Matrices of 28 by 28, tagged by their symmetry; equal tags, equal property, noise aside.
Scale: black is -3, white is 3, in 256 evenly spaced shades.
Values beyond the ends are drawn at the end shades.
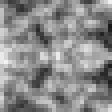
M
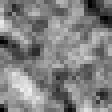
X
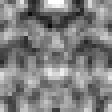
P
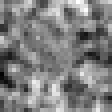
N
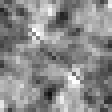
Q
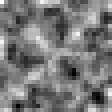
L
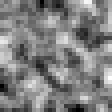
N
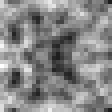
M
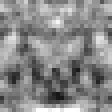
P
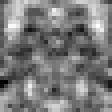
P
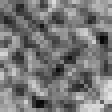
L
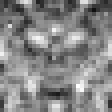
P
